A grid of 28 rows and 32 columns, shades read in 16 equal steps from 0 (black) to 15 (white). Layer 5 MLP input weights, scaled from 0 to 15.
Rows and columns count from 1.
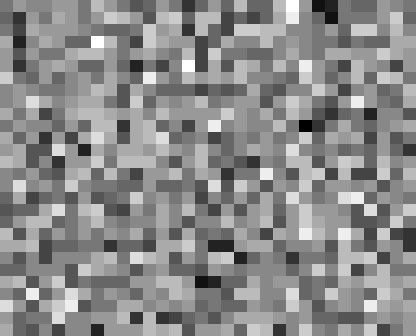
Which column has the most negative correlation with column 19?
11
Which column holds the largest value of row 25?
3
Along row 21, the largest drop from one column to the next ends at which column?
4
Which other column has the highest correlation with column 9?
17
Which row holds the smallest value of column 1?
18
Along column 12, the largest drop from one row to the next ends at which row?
8
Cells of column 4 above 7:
15
